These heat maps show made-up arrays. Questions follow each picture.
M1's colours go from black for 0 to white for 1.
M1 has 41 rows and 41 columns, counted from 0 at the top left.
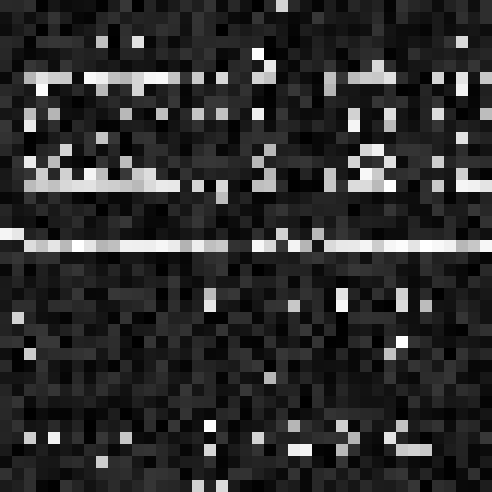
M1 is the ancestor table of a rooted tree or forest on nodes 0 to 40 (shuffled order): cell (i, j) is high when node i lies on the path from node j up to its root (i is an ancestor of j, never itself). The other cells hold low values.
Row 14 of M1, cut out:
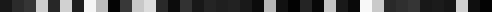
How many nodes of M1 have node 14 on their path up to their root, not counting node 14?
11
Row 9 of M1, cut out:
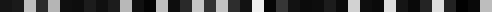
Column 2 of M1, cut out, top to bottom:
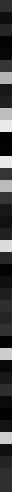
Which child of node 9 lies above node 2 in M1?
13
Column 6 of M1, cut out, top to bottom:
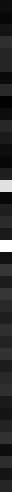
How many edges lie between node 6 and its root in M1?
2
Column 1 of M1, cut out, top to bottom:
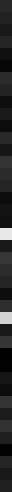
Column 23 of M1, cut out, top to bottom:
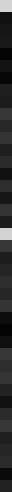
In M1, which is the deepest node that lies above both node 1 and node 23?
19
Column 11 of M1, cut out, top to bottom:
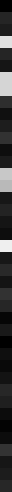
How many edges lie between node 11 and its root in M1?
6
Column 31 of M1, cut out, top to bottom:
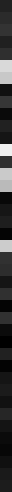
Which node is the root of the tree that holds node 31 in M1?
20
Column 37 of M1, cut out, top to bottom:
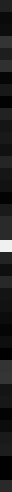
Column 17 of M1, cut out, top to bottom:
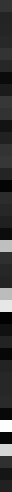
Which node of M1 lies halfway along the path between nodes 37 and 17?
35
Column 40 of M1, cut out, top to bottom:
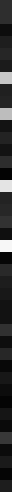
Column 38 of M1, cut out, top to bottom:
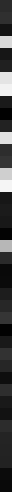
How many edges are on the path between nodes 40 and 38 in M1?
7
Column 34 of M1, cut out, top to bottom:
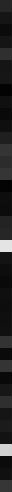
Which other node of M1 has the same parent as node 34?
25
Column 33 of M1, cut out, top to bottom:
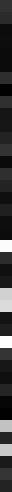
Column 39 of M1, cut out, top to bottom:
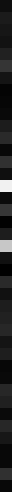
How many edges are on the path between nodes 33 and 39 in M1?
8
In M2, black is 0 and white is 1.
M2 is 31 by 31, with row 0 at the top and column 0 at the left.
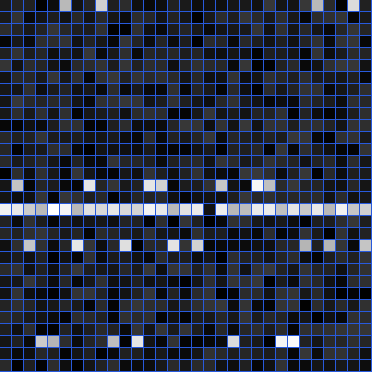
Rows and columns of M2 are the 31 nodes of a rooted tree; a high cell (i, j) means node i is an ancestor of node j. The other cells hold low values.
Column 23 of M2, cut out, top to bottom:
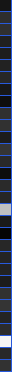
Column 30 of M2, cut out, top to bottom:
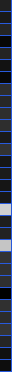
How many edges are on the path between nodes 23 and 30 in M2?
4
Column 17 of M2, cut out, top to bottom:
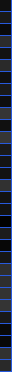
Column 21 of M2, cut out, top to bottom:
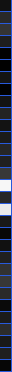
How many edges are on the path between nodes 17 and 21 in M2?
2
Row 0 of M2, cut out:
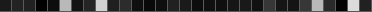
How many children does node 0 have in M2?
4
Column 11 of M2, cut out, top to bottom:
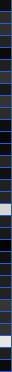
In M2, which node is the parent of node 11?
28
